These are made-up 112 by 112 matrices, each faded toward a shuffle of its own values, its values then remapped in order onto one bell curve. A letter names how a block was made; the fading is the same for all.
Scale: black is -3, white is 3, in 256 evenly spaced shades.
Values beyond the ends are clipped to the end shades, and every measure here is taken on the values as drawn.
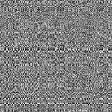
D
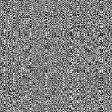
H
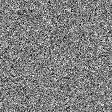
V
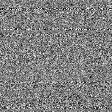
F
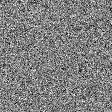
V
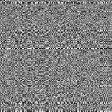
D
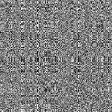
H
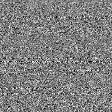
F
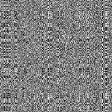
H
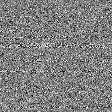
F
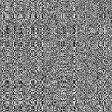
H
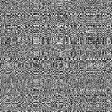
D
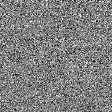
F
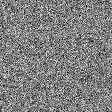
V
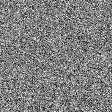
V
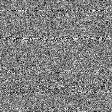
F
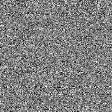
F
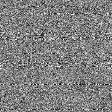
F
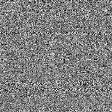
F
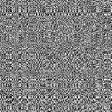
D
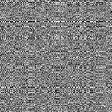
D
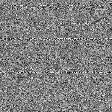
F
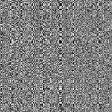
H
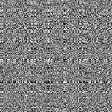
D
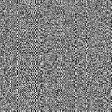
H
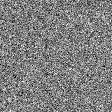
V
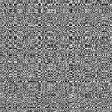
D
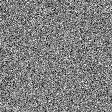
V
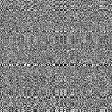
D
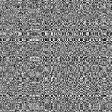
D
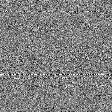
F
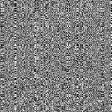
H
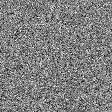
V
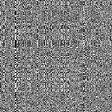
H
